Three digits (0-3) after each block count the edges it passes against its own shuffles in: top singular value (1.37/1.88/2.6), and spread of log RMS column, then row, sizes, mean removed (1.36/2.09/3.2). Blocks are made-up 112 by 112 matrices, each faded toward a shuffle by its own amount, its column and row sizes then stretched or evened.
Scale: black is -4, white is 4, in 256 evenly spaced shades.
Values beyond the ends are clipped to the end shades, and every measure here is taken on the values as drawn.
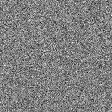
1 0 0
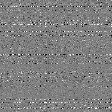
1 1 3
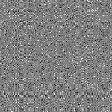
3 1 1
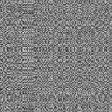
3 2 2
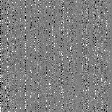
2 3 0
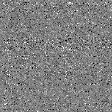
1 1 2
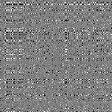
3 2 3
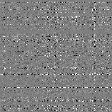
2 2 3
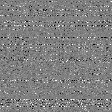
2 0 3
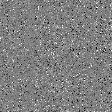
0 2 1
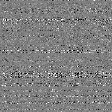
1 1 3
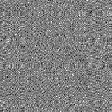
3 0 0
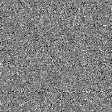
1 1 2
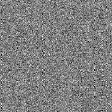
2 2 0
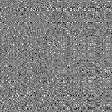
3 0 2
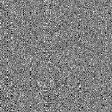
2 2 1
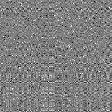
3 0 2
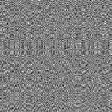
3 1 1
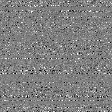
0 0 3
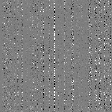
2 3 1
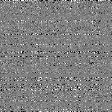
1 2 3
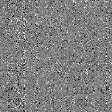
2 2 1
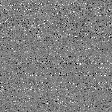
0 0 2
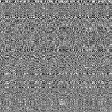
3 0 3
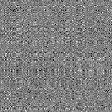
3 1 2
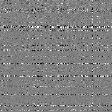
3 2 3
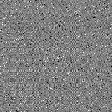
3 0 0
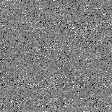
0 0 2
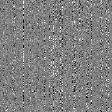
2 3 0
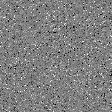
1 1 0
